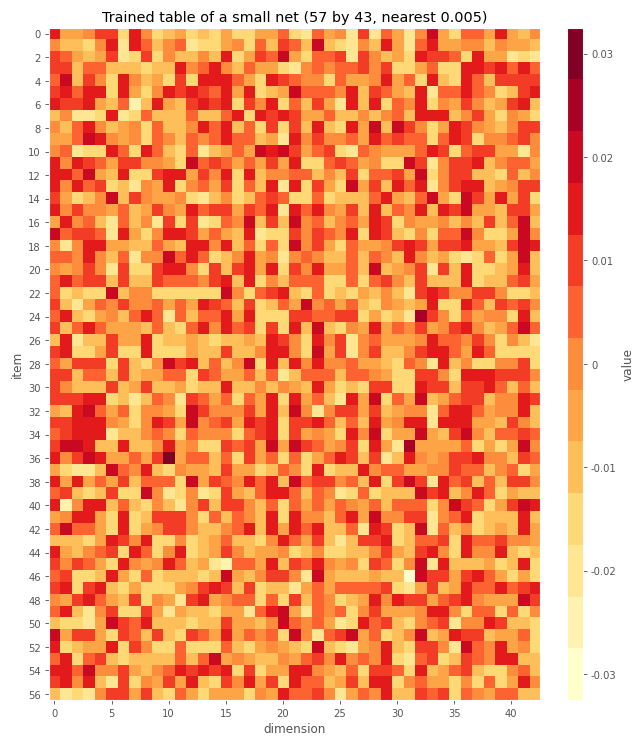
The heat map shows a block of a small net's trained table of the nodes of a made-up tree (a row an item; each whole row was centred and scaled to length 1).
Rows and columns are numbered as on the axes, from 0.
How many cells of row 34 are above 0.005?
13
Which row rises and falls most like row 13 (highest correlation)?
31
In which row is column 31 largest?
35
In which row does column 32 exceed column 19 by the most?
24
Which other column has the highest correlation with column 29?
11
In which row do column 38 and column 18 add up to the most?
10
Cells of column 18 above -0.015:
42
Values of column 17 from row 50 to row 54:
-0.005 0.005 -0.015 -0.005 0.01
